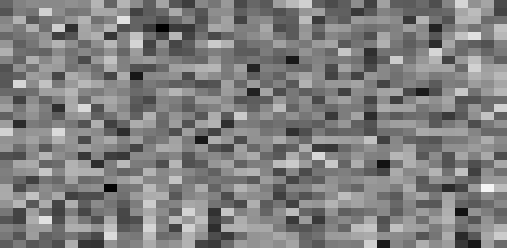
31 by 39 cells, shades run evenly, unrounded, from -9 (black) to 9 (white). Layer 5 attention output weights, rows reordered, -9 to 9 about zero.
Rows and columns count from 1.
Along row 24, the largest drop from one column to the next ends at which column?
9
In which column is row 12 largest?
36
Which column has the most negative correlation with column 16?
2
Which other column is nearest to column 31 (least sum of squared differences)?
21
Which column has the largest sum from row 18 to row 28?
12
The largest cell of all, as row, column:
24, 38
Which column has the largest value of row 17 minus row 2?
1
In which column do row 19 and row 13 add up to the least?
25
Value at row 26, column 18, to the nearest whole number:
-2
